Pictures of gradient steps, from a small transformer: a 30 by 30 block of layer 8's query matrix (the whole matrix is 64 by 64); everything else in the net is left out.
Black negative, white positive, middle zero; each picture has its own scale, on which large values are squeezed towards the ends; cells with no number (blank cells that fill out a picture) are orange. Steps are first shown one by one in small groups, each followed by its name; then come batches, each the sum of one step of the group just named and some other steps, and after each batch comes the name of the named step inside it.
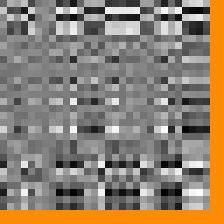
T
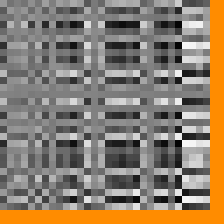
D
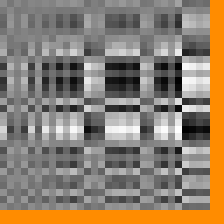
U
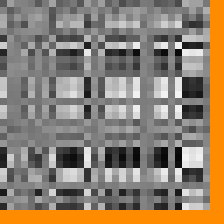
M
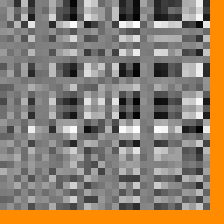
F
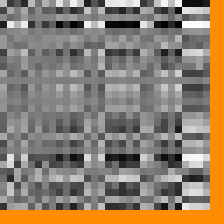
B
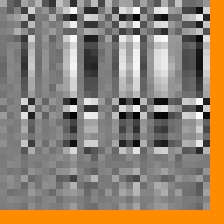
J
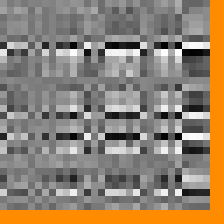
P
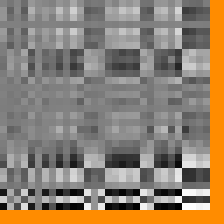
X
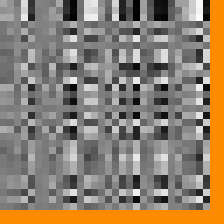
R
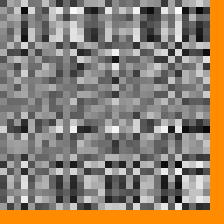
T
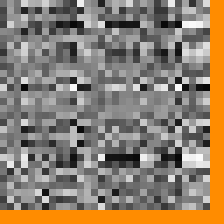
B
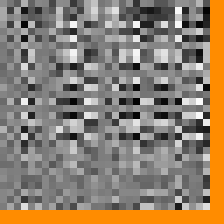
R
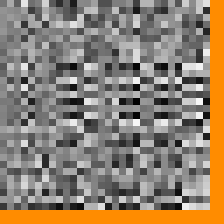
X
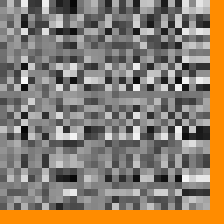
D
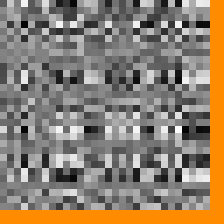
U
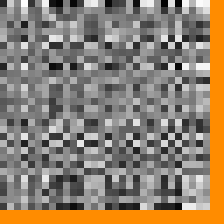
X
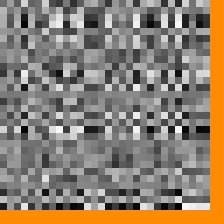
X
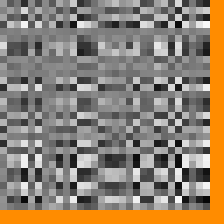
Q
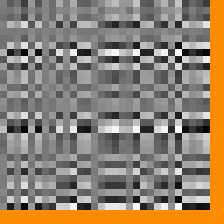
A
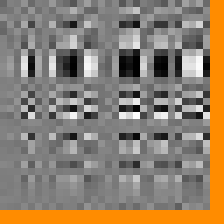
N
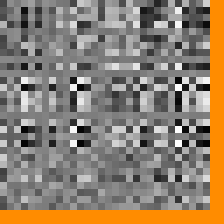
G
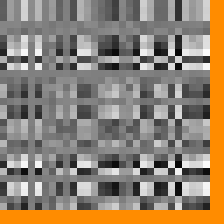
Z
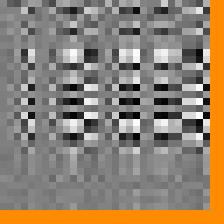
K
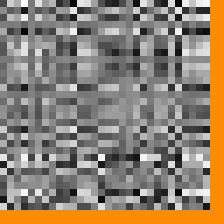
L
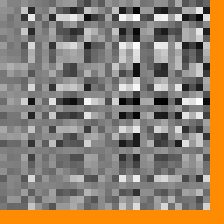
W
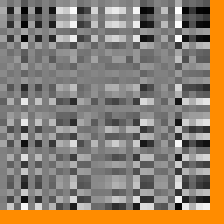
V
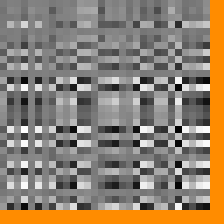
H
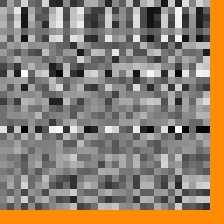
A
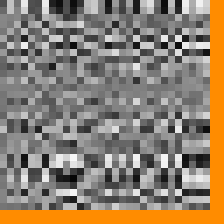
A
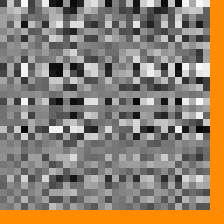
K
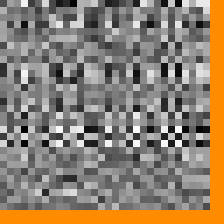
L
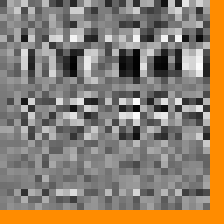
N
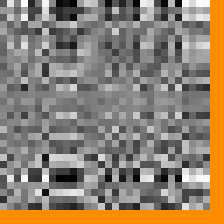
L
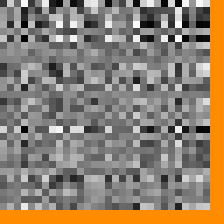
V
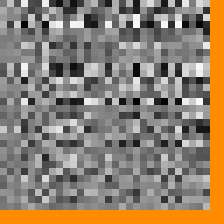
W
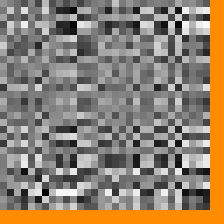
Q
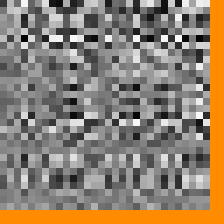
K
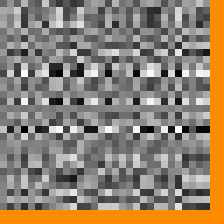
A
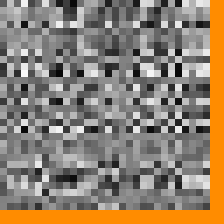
Z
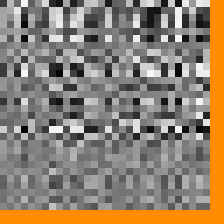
K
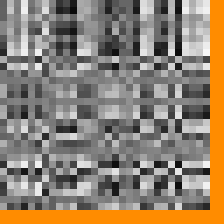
Z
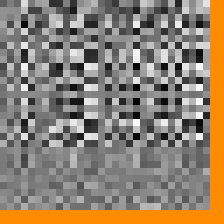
K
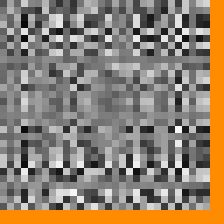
G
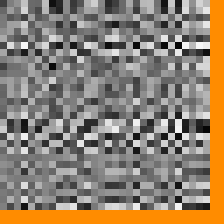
A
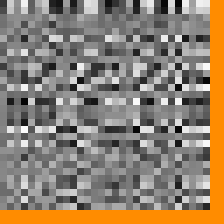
H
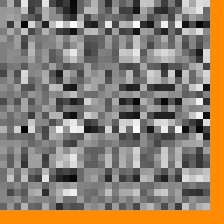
K
